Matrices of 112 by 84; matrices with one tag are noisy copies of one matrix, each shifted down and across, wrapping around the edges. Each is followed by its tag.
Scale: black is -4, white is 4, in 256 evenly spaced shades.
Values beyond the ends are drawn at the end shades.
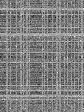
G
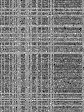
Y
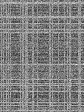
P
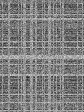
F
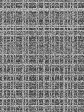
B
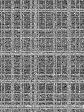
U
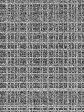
B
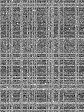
P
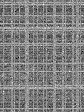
U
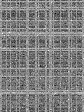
U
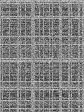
U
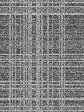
Y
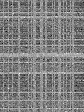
F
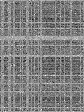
F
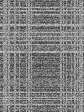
Y
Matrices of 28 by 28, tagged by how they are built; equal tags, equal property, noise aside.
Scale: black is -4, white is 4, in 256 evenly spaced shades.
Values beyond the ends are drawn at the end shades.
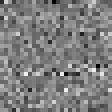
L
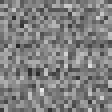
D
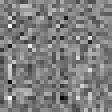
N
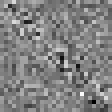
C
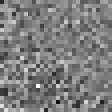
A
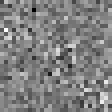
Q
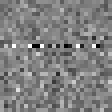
L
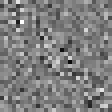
C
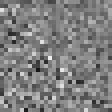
A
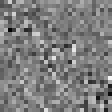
Q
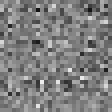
N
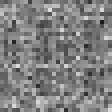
D
